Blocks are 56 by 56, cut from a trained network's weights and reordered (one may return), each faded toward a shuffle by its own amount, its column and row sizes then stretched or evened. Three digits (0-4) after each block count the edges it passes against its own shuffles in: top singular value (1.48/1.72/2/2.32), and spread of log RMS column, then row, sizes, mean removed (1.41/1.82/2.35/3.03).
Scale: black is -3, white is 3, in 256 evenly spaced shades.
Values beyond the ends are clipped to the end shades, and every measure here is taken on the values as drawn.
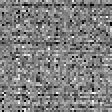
2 3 1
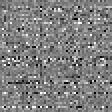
0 2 4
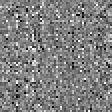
0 2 2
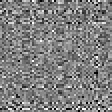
4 0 3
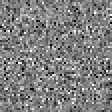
2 0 2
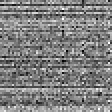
4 1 2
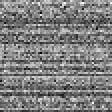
4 0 1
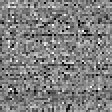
1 2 2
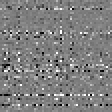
1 2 4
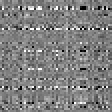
4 1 4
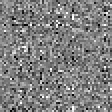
1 2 1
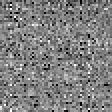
0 2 2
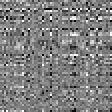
4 3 4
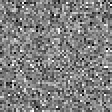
1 0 0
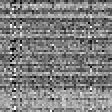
4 2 0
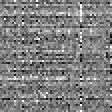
3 3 1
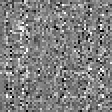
1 3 1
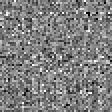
1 0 2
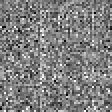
1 0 1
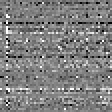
2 2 4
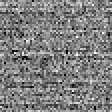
1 0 1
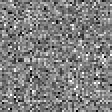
2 2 0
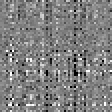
3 3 4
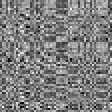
4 0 1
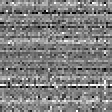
4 0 4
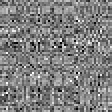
4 1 2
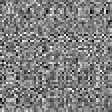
3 0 3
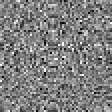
3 0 2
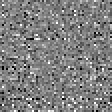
0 2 2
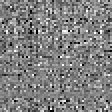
1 0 4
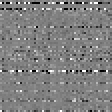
3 0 4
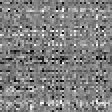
2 3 4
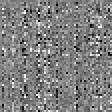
0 4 2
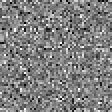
1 1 1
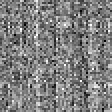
2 1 0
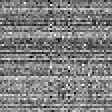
4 0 2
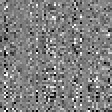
3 4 1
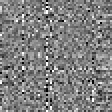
3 2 1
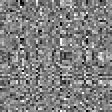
4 3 0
